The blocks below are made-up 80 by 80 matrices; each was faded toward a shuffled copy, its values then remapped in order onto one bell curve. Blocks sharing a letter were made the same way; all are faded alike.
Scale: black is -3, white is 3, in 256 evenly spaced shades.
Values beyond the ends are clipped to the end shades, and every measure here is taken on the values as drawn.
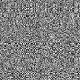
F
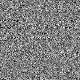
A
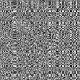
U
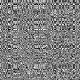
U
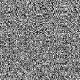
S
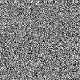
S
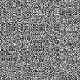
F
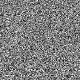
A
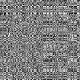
U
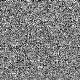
A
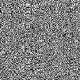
S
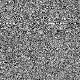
A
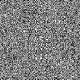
S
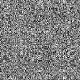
S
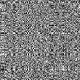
F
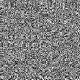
S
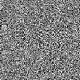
S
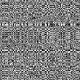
U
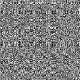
F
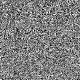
A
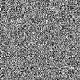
S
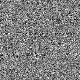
A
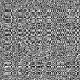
U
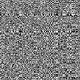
F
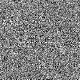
A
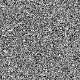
A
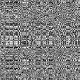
U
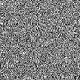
S
